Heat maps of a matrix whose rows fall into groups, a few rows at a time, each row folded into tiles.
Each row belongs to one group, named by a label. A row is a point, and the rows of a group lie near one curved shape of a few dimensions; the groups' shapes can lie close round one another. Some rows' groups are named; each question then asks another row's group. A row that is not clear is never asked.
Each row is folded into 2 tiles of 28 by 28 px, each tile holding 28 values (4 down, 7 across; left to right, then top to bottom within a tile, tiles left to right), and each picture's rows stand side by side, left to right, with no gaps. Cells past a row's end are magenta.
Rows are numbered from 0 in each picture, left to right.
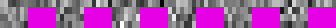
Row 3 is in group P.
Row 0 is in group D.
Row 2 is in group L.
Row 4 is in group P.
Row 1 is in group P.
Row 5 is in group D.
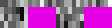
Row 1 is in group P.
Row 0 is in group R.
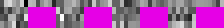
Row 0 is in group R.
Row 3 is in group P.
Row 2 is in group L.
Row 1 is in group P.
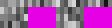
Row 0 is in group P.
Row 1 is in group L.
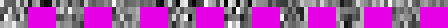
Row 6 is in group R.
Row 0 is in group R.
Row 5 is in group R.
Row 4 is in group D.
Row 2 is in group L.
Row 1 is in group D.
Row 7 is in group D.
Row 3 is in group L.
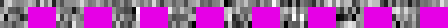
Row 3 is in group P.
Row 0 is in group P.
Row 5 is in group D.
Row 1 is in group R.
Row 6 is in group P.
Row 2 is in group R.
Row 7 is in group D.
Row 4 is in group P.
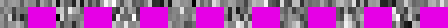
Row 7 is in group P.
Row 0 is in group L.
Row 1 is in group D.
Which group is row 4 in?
P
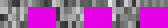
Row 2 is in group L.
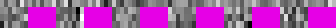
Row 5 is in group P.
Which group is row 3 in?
P
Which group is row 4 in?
P
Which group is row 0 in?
P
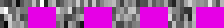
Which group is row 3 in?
R
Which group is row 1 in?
P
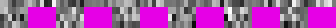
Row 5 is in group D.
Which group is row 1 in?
L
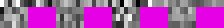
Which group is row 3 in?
D
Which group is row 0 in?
L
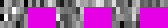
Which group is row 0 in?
D
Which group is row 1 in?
R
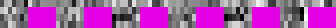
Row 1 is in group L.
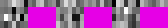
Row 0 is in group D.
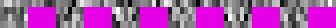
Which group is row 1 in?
P
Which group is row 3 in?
L
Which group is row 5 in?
P
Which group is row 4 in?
D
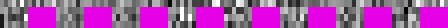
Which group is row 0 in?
P
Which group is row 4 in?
D
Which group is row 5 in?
D
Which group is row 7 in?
P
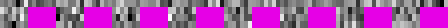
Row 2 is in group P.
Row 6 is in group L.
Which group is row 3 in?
P
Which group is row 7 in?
R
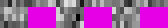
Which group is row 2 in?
L
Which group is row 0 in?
D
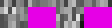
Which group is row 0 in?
D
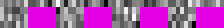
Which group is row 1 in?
L
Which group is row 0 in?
R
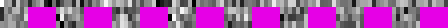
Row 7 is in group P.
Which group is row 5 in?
P
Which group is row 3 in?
D
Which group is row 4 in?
D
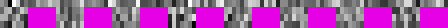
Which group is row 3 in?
P
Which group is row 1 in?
R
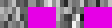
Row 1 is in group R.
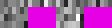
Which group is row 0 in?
R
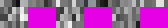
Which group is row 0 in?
L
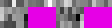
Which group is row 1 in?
P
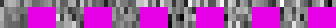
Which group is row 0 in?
P
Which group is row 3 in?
P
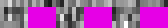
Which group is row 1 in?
P
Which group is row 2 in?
R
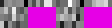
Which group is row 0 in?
D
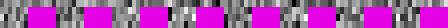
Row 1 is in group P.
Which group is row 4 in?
P
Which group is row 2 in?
L
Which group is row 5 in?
L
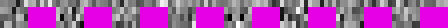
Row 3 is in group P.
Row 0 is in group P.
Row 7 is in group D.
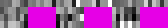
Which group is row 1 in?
P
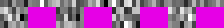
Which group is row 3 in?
L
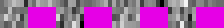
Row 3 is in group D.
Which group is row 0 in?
D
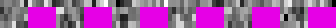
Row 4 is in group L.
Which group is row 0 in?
R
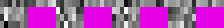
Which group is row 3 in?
R
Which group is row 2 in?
D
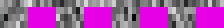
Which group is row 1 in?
R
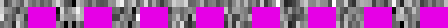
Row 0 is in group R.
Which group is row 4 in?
P
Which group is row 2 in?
R
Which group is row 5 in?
R
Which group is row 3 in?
D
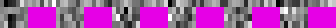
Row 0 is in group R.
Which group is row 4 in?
P
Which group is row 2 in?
P
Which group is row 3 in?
P
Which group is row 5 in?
D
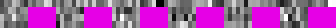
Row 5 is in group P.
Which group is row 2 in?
R
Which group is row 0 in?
D
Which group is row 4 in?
P
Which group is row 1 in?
P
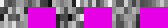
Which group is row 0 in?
R
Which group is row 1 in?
P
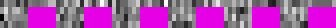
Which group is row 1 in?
R
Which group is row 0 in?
D
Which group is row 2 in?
R
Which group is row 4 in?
R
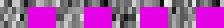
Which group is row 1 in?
L
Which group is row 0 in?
L
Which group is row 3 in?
R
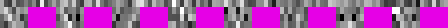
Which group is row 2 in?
P
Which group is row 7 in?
D
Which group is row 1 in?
D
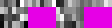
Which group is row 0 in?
P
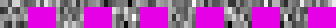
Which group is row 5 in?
P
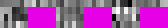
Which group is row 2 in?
D
